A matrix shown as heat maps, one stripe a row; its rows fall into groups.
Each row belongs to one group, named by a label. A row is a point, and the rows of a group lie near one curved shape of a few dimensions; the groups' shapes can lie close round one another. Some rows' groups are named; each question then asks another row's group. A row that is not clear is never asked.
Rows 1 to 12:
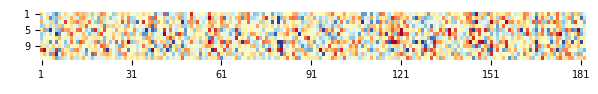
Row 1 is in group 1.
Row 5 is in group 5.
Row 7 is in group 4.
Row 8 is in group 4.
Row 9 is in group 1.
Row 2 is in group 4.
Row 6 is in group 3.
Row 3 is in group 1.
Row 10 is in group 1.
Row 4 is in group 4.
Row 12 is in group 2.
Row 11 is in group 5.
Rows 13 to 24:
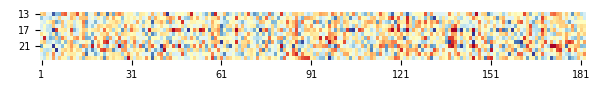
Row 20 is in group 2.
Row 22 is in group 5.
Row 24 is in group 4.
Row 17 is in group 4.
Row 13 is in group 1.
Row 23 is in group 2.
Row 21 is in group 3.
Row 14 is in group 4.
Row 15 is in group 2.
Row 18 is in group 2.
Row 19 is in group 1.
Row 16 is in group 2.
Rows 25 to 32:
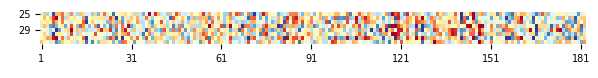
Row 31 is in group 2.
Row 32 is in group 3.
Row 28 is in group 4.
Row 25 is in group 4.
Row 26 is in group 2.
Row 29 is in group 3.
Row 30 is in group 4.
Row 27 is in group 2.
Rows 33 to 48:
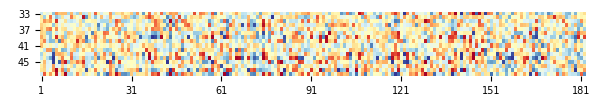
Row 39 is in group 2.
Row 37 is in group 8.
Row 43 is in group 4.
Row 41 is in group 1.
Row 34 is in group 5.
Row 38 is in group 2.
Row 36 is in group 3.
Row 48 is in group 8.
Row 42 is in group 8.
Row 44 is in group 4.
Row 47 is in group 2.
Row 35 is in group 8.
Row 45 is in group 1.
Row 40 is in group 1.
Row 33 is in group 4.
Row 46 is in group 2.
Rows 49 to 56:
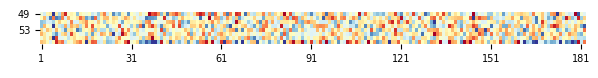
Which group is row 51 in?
4
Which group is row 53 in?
8
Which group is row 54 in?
3
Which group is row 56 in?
2
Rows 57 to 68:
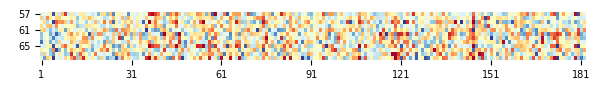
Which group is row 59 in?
4
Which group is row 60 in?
8
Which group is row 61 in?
2
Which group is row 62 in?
3
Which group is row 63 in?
3
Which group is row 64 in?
4
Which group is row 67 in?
4
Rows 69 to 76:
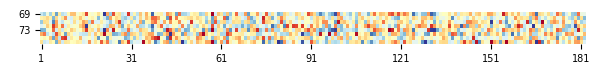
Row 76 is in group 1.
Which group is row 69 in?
4
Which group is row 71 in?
3
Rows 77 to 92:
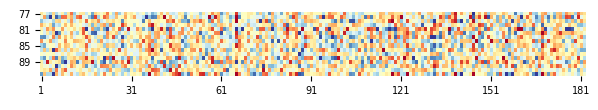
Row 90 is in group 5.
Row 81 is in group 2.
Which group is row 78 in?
5
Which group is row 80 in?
3
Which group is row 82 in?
2
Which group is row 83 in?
4
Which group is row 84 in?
1
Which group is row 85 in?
4
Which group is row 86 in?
3
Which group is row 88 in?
4
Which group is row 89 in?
8
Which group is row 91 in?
8
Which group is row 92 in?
4
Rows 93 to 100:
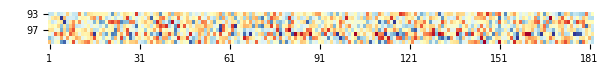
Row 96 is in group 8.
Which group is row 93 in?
4
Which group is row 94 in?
3
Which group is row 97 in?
1
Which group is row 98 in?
2
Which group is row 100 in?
1
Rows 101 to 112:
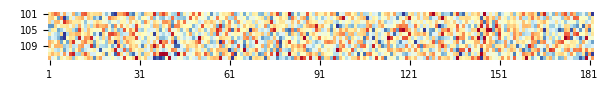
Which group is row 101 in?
8
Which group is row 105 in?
4
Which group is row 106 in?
5
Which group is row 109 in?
5
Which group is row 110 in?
2
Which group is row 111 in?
8
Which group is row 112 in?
2
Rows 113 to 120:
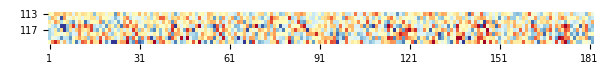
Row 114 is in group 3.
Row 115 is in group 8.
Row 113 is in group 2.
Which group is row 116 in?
1
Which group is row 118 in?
4
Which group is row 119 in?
3
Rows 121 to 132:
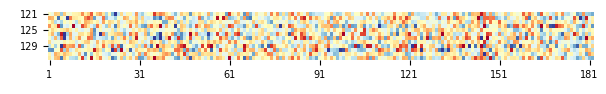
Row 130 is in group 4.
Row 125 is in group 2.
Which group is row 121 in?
8
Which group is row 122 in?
5
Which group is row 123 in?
1
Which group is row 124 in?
1
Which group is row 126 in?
5
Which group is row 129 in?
4
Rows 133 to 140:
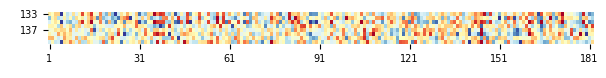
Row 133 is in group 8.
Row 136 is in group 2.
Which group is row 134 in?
3
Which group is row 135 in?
8
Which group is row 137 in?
2
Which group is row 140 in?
4
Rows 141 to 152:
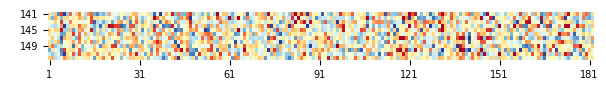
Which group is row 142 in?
8
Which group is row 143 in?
2
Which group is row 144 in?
5
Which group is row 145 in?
5
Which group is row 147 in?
4
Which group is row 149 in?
2
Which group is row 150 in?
4
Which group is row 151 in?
1
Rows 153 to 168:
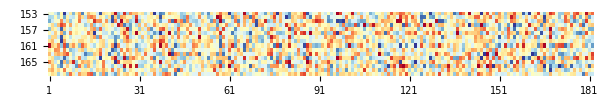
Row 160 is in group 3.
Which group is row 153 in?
2
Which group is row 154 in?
4
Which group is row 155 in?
4
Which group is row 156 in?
2
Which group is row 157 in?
3
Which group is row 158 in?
2
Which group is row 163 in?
8
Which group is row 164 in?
2
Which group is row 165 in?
1
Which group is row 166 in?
4
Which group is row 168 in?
5
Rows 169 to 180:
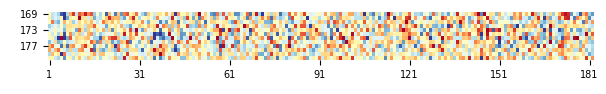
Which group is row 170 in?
3
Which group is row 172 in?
4
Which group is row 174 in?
2
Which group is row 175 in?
5
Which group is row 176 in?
3
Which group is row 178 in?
5
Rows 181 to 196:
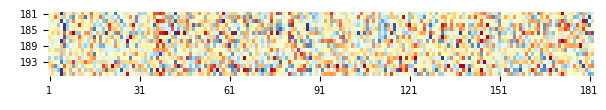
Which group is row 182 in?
8
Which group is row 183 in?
8
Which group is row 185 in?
5
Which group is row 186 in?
8
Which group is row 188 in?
3
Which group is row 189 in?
2
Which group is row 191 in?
2
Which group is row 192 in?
4
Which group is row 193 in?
1
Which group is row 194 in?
2
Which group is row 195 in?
4
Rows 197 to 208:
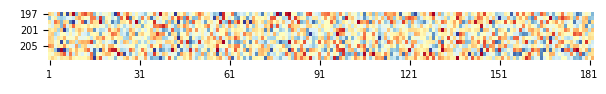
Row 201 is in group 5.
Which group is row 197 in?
1
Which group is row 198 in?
3
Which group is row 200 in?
8
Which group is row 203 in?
1
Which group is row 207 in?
2
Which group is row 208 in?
2
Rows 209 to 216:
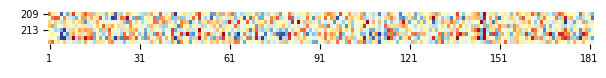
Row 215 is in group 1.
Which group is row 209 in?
1
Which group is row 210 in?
8
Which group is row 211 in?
8
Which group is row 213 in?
1
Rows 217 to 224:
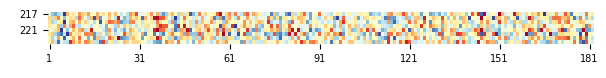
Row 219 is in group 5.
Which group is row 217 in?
1
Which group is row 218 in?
5
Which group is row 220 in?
8
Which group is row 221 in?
8
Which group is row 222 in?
5
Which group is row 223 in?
5
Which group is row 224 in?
5
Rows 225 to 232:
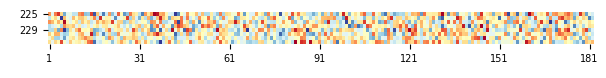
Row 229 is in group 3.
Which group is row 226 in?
3
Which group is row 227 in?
1
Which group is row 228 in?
4
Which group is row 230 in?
5
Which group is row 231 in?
1
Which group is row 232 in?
2
